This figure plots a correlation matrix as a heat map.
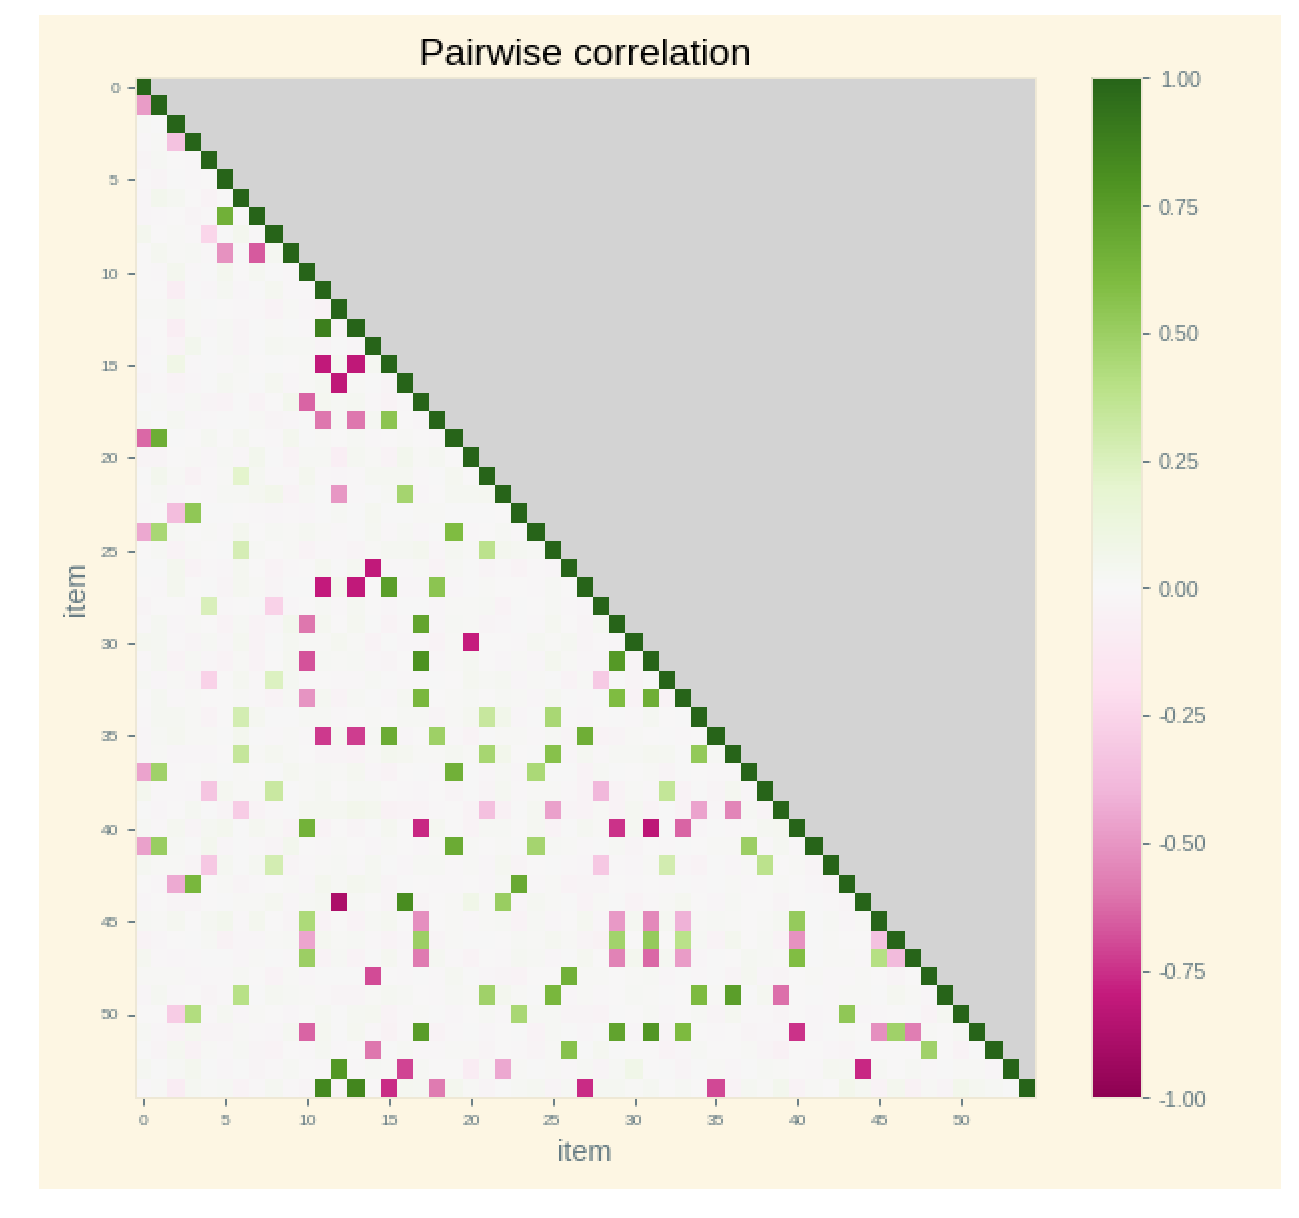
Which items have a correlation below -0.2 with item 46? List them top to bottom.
10, 40, 45, 47
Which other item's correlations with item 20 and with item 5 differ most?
30
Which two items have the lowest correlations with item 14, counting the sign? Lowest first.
26, 48
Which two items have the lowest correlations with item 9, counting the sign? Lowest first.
7, 5
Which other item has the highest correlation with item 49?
36
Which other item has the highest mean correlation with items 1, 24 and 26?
19
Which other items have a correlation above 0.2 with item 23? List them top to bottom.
3, 43, 50
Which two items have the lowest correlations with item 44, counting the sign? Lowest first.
12, 53
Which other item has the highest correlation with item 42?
38
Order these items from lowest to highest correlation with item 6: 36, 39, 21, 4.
39, 4, 21, 36
